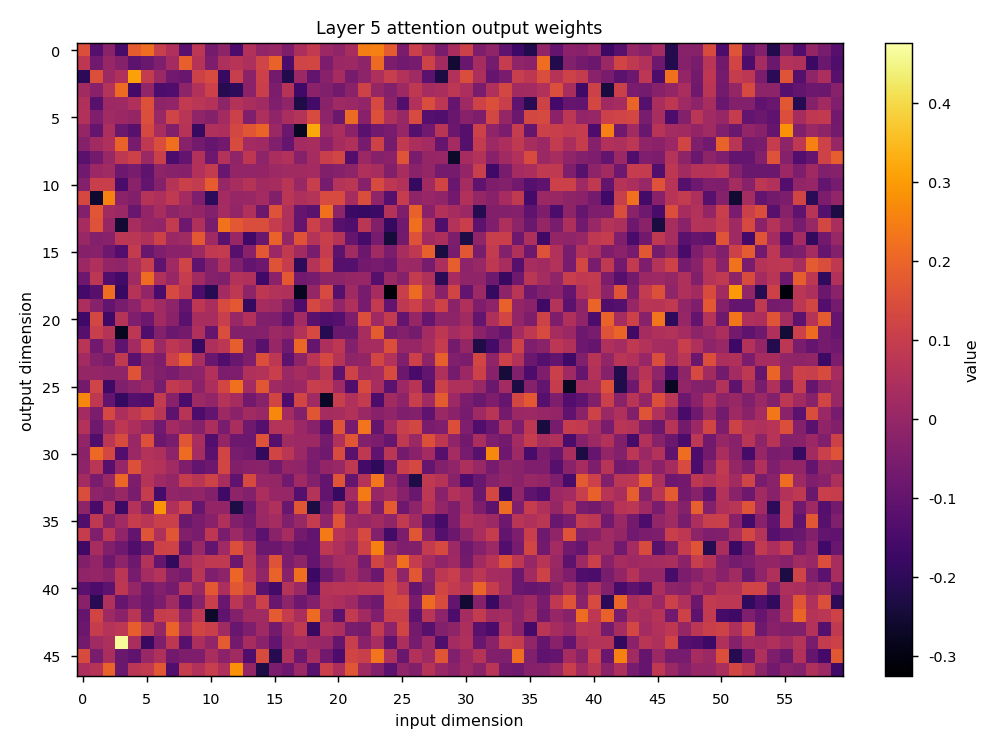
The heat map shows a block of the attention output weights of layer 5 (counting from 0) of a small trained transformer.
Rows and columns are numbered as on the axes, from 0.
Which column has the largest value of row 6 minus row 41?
41
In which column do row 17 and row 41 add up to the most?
56
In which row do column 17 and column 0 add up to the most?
26
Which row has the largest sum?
7
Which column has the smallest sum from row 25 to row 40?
38
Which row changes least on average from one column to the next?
9
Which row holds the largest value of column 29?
16
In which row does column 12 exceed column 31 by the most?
22
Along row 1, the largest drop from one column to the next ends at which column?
37
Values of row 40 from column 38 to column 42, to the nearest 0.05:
0.05 -0.05 0.05 -0.05 -0.15
